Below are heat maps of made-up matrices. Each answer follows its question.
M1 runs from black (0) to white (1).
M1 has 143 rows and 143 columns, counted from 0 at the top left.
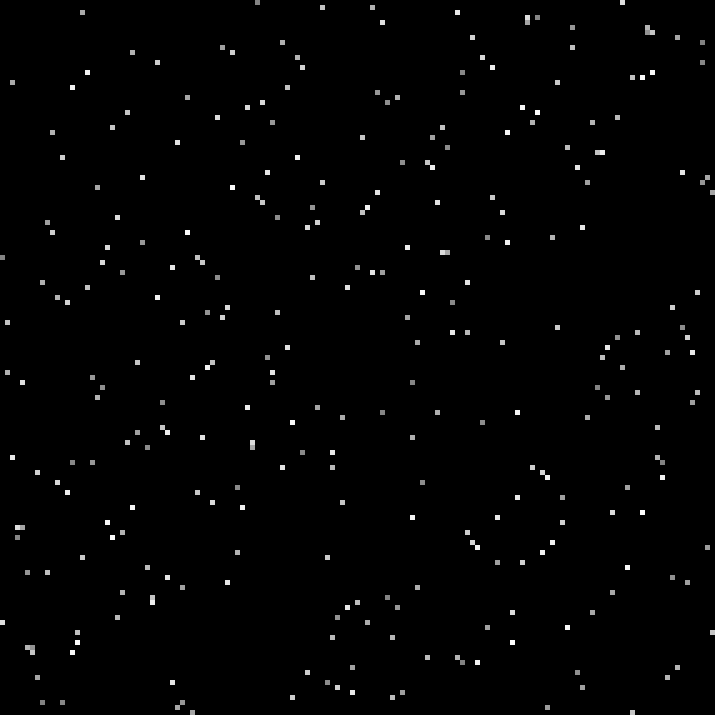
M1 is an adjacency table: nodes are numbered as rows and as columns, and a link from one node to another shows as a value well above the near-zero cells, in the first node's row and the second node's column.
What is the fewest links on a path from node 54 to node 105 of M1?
3
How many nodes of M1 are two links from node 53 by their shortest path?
2
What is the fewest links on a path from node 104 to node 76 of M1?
5
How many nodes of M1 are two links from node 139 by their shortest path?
2
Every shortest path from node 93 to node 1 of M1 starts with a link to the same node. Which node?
node 106
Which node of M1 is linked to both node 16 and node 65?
node 111
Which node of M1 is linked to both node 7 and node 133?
node 135
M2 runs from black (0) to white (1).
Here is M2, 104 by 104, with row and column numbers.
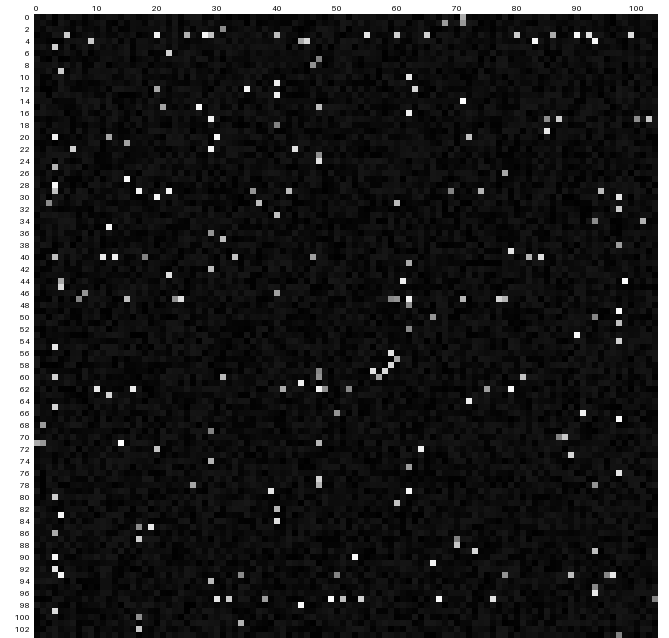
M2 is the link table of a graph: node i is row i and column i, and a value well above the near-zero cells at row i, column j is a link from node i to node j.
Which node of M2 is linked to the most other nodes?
node 3
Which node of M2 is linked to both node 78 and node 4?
node 93
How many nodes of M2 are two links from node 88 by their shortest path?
1
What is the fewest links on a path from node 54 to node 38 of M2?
2
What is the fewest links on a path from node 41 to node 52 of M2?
2
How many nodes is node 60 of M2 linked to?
5
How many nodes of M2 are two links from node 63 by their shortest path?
2
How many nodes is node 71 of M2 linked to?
4
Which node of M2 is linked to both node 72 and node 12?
node 20
